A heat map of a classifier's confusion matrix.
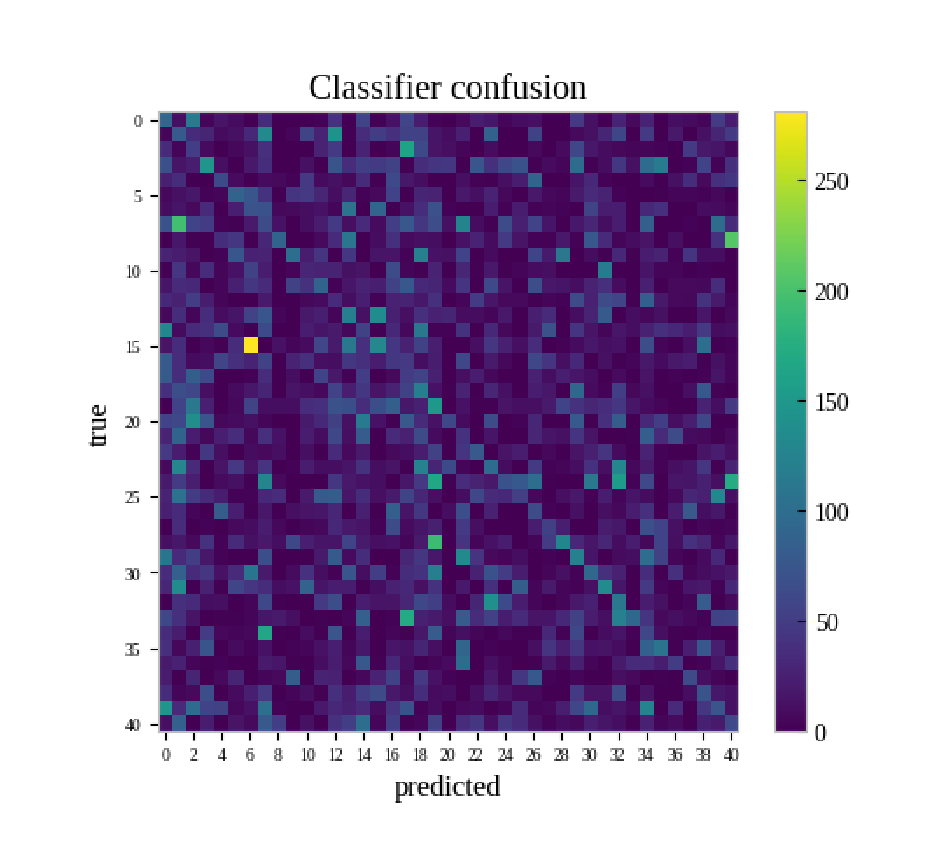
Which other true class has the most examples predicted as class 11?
25
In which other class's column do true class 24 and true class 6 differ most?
40
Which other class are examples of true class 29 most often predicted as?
21
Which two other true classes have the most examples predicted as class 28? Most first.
9, 19
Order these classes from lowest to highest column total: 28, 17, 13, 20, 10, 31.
20, 28, 10, 31, 13, 17
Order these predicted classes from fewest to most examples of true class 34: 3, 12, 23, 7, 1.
23, 1, 3, 12, 7
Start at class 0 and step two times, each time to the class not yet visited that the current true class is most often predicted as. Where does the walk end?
17
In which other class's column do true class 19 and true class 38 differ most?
2
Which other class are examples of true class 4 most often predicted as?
26
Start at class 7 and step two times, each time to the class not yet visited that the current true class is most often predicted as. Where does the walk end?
12
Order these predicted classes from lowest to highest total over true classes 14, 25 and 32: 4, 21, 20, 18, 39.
20, 21, 4, 39, 18
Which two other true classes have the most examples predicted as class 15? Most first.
13, 6
